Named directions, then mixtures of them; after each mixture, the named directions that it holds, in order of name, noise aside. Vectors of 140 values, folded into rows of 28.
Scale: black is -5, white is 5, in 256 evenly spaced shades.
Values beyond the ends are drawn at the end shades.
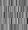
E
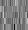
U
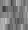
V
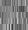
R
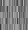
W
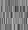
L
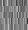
E, W.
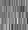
E, R.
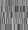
L.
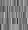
E, W.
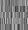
L.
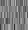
U, V, W.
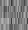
E, V.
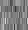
L, U, V.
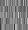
L, U, W.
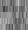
R, V.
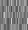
E.
